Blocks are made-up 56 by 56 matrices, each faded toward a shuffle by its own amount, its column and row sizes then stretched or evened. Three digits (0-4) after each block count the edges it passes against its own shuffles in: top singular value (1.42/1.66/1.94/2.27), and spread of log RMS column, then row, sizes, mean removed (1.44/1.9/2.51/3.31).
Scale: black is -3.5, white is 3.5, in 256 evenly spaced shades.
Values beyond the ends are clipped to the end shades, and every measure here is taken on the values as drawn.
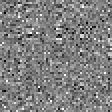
3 1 0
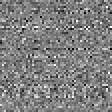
3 0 3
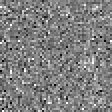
1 1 1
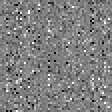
2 2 0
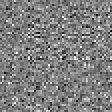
3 1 1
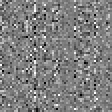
2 3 0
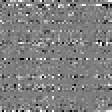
2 2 4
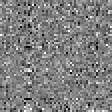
3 1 2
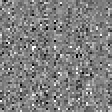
1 3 1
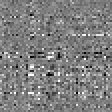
3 1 3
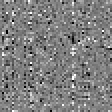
2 3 1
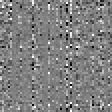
2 4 1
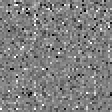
0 0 1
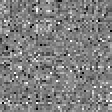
3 0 1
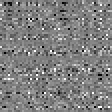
3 1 4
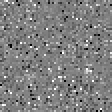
0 1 1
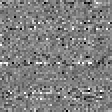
1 0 3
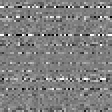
4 0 4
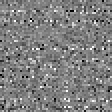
0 0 2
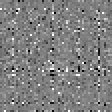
3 3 2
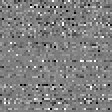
1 0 4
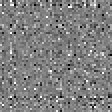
3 2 2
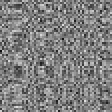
4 1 1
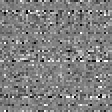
1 1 4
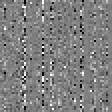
3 4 0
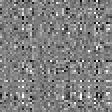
4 3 3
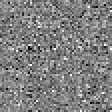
2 1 1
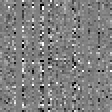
1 4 1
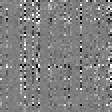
3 4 2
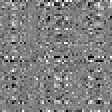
4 2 3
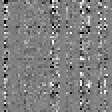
2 4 2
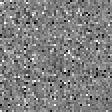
0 2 1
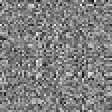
3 1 2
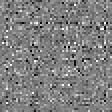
3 1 2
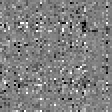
0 3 2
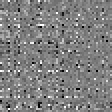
3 3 3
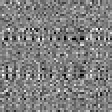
4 1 3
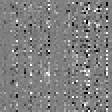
2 4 2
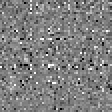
1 1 2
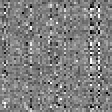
4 3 0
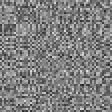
4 0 0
